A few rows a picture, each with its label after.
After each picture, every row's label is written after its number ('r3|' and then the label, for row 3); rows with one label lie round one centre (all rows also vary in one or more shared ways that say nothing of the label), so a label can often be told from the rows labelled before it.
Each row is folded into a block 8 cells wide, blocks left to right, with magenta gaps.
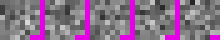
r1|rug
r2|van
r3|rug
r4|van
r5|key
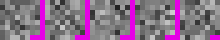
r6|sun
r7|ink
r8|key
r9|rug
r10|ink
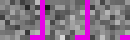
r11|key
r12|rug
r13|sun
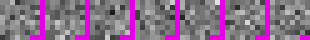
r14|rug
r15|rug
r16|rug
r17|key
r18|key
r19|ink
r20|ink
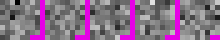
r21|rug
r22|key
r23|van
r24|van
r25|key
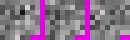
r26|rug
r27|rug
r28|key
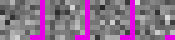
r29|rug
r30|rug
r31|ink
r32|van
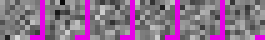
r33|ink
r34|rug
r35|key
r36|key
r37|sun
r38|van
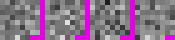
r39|rug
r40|ink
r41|ink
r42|sun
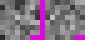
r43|sun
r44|key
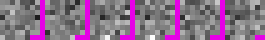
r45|key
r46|van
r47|rug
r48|rug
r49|key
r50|rug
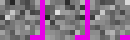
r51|key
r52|key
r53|key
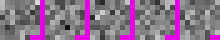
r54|key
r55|sun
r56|key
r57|key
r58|key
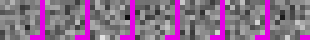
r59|van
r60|van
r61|sun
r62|rug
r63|van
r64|van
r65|rug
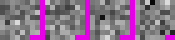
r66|rug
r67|van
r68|rug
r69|ink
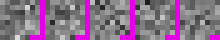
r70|rug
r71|rug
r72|ink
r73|sun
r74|ink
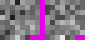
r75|rug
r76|rug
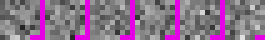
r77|sun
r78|key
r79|ink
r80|key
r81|ink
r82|rug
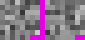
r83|van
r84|van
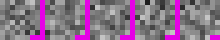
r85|ink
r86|van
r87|sun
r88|key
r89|sun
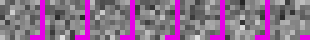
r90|key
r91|rug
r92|key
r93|sun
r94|rug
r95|sun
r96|rug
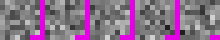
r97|rug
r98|van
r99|rug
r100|ink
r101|van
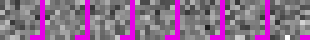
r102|sun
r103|key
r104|van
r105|van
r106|van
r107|sun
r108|rug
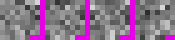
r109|key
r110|sun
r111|key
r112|rug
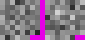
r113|ink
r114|key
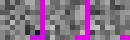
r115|ink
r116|van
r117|van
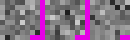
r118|ink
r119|van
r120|key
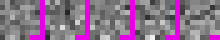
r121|sun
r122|van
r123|rug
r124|rug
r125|rug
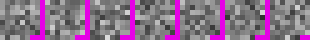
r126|ink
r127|van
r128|rug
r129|ink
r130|ink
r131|key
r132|rug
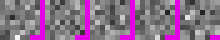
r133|rug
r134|ink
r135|van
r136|key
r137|key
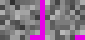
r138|sun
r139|key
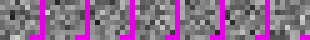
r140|rug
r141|sun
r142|key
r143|ink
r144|ink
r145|key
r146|van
